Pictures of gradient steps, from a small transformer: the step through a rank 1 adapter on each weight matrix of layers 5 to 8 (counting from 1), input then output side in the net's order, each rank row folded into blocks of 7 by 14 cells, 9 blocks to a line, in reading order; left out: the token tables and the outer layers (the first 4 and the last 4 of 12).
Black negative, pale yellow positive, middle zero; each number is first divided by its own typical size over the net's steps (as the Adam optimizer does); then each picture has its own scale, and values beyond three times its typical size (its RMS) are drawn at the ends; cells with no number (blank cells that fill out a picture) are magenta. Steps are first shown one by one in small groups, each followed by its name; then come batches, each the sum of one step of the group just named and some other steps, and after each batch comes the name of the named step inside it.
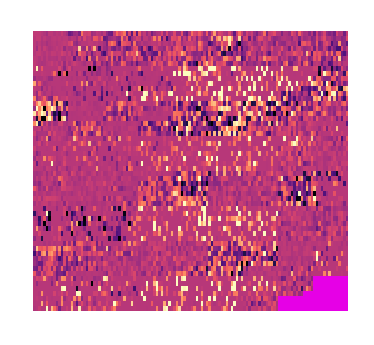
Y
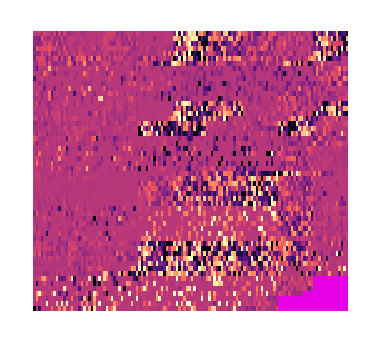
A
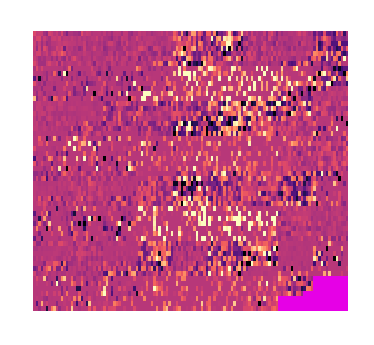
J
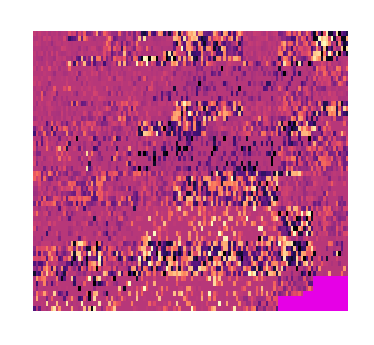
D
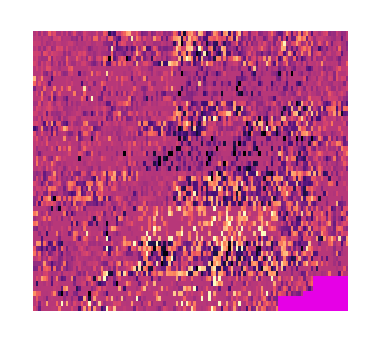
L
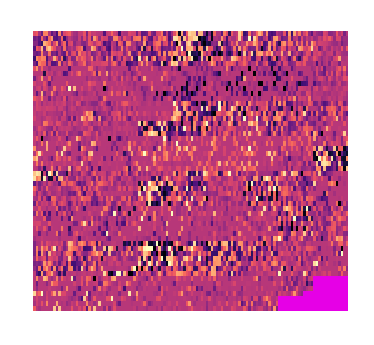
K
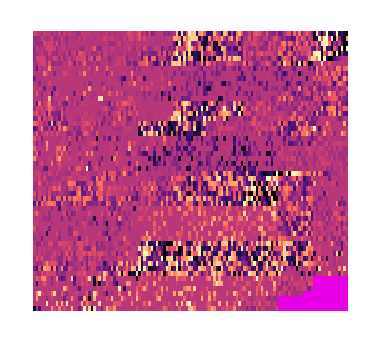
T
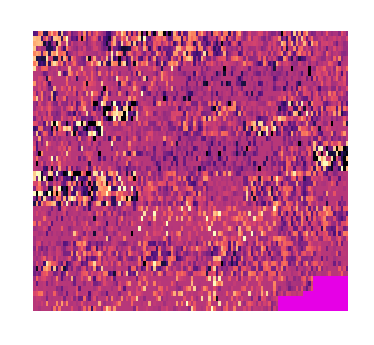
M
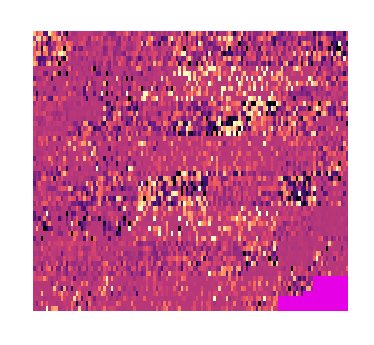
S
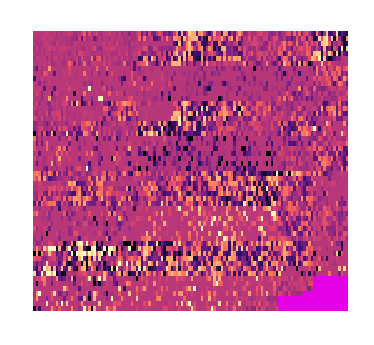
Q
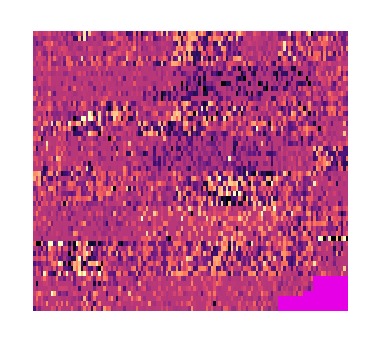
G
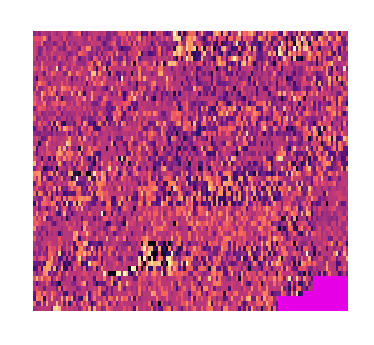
M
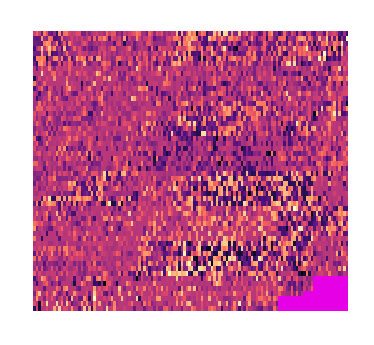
A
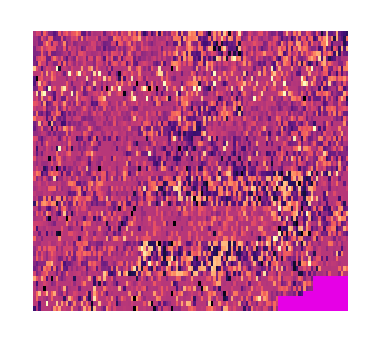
T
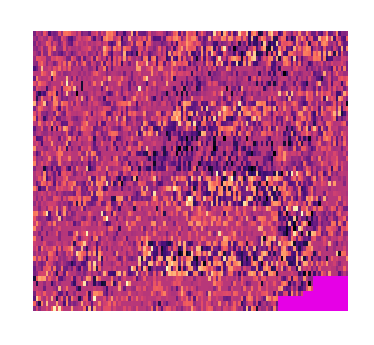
D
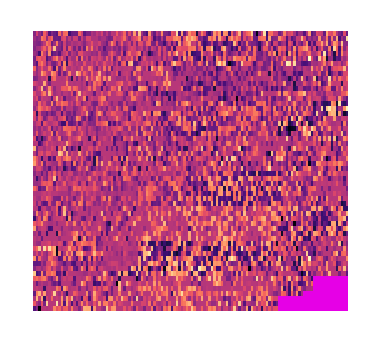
A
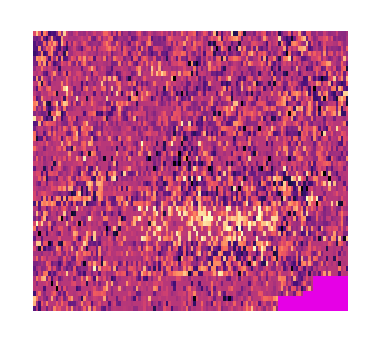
J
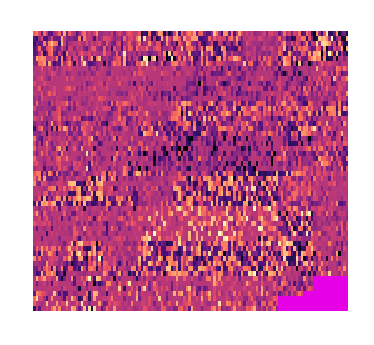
D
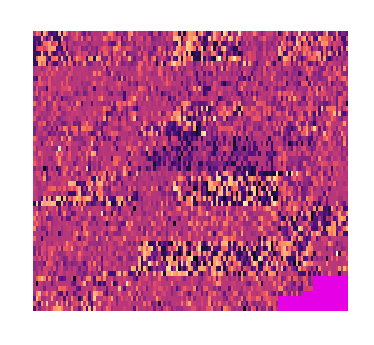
T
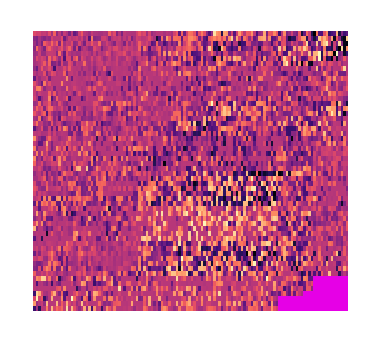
T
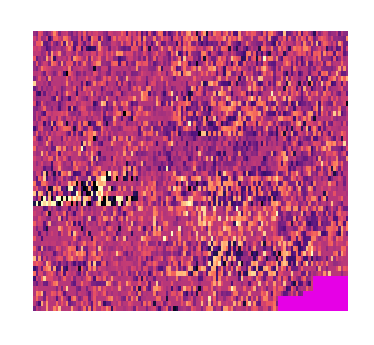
M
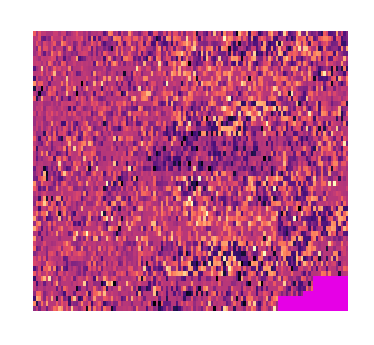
J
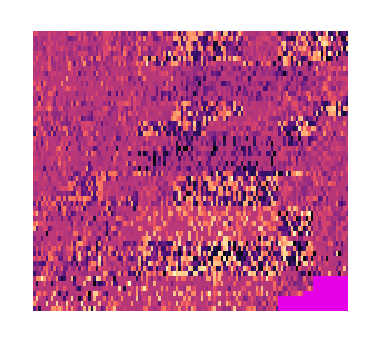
D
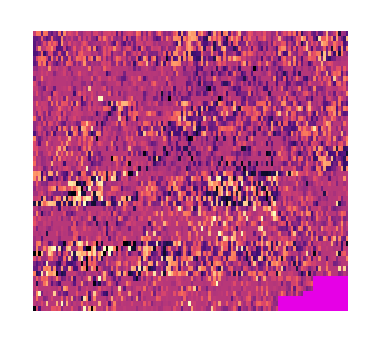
Q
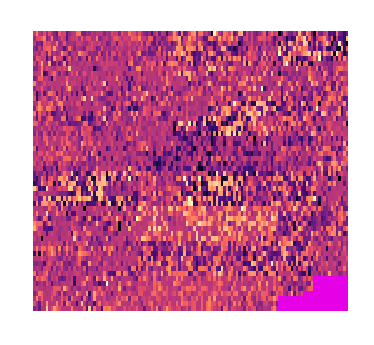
S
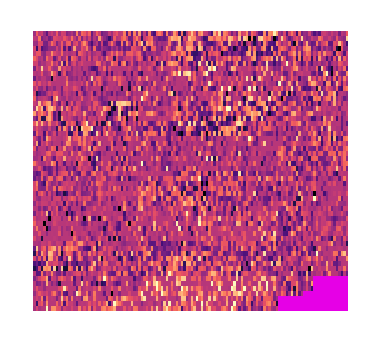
Y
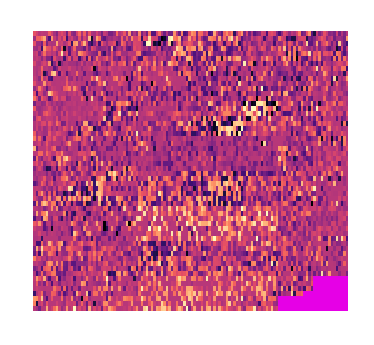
S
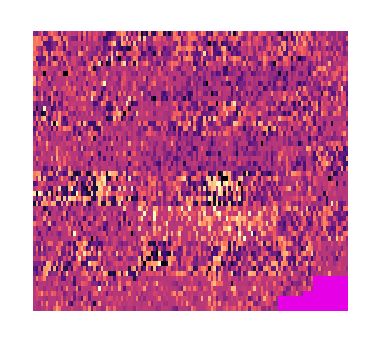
M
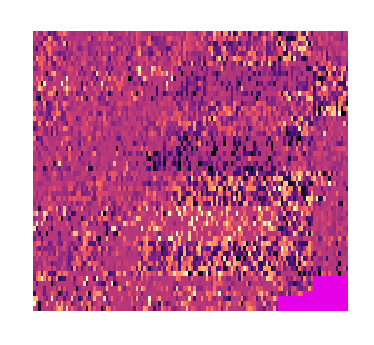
L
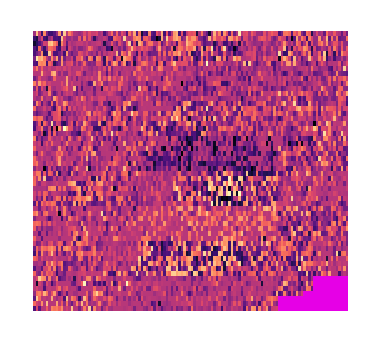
G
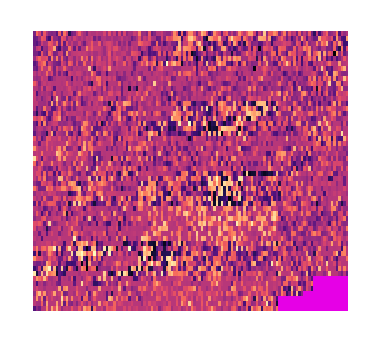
Q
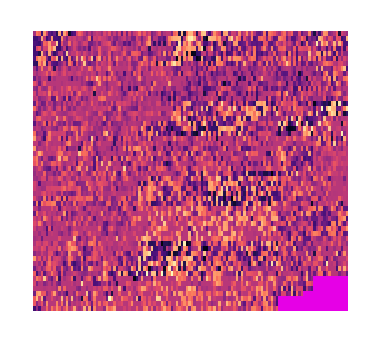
A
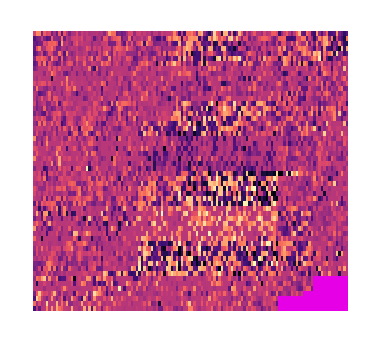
T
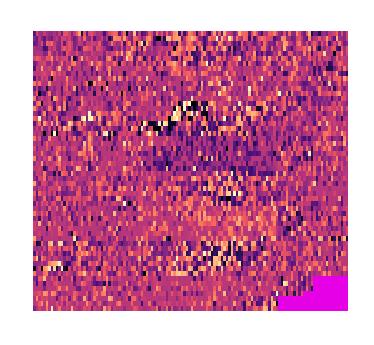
G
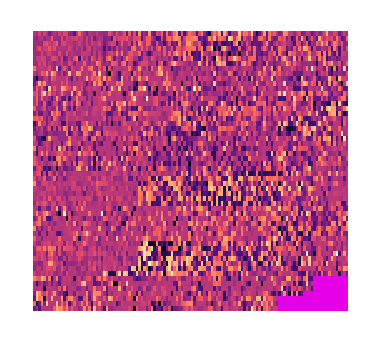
A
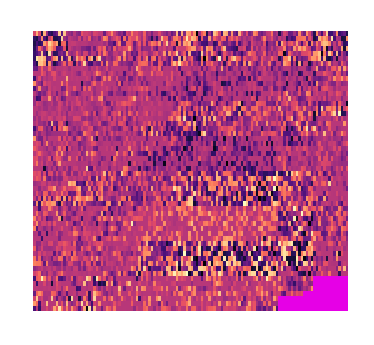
T
